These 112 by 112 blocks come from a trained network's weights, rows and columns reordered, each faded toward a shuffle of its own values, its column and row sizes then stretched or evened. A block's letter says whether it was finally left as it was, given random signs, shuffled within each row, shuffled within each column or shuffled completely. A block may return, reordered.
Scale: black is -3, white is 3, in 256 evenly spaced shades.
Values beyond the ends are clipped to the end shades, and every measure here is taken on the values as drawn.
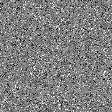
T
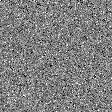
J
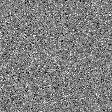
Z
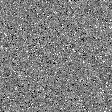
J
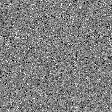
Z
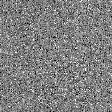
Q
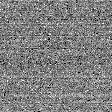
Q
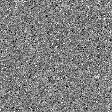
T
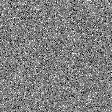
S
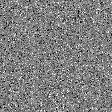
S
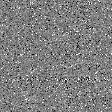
T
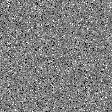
S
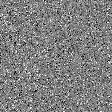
S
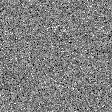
J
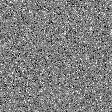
J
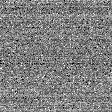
Z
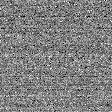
Z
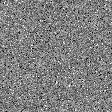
J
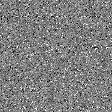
Z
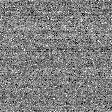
Z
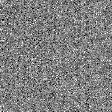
Q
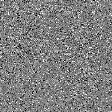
Q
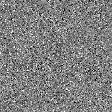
Q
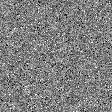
J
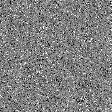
S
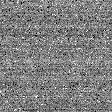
Z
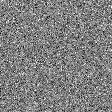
J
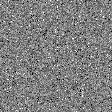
S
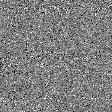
T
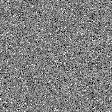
S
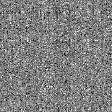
Q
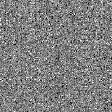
Q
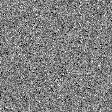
S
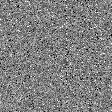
S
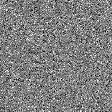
Q
